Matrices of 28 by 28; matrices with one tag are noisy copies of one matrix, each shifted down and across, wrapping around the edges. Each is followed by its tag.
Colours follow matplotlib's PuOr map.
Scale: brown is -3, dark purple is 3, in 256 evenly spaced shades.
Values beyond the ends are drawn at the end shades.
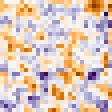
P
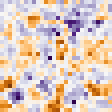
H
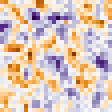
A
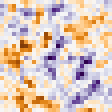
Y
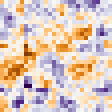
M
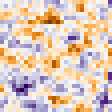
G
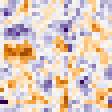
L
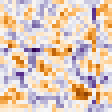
P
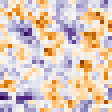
A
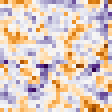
P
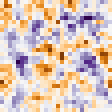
A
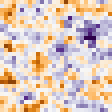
G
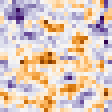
G
